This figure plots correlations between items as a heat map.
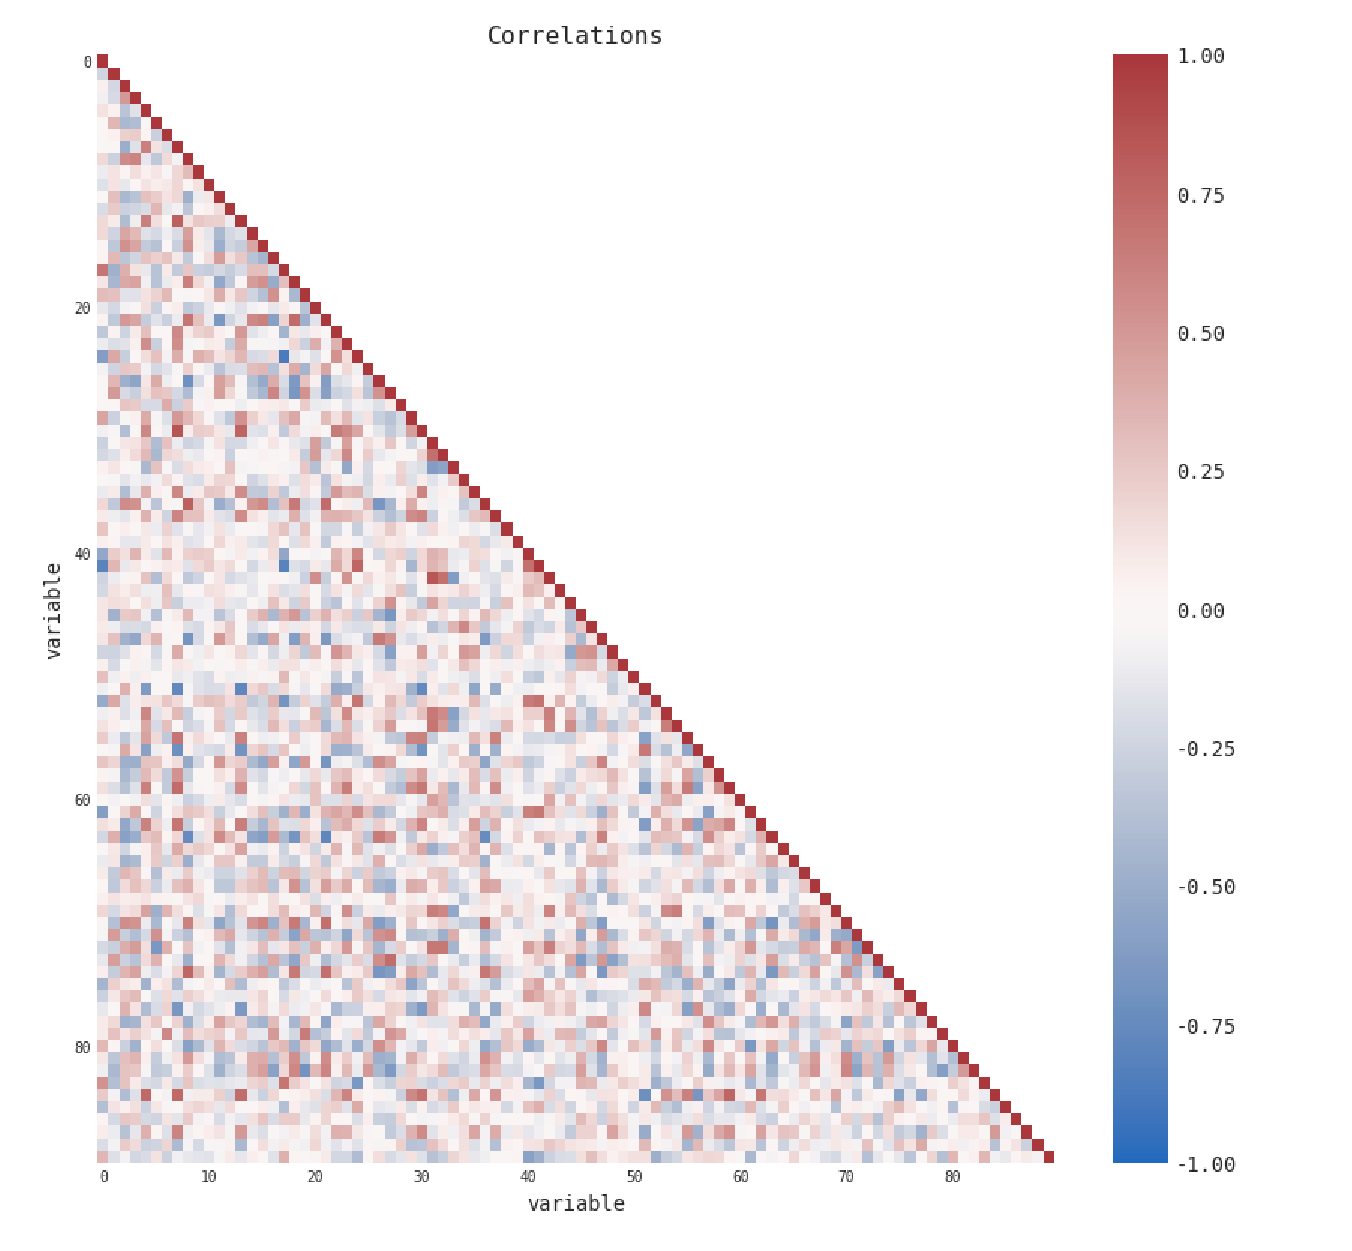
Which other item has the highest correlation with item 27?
73
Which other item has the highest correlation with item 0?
17
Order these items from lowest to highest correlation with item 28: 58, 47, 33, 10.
58, 47, 10, 33
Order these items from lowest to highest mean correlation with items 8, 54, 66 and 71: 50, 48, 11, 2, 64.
48, 64, 11, 50, 2
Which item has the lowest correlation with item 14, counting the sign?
63
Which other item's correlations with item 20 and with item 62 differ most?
13
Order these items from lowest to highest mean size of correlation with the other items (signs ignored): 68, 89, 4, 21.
68, 89, 4, 21
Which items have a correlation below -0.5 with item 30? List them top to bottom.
51, 56, 77
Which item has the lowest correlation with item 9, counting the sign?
80
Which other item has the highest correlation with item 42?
31
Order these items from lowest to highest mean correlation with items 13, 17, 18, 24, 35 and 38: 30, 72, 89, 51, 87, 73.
51, 73, 89, 72, 87, 30
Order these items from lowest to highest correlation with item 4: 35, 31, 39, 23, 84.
39, 31, 35, 23, 84
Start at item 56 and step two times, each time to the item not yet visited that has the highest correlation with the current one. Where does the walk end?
77
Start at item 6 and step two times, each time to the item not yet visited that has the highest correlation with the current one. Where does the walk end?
19
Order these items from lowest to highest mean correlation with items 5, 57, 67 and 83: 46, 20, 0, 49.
20, 49, 46, 0
